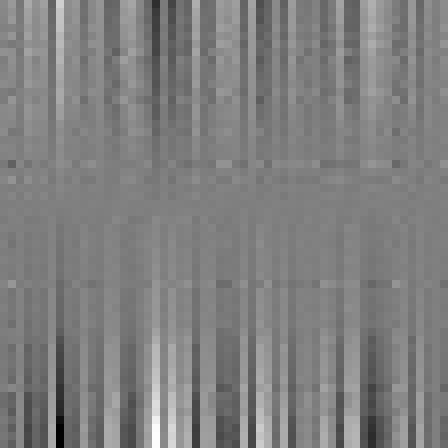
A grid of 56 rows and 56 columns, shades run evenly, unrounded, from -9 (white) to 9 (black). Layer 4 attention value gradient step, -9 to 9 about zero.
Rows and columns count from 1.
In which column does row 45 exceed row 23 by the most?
8
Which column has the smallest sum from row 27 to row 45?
20
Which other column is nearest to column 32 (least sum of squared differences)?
17
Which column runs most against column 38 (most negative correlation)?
2
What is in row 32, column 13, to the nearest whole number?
0
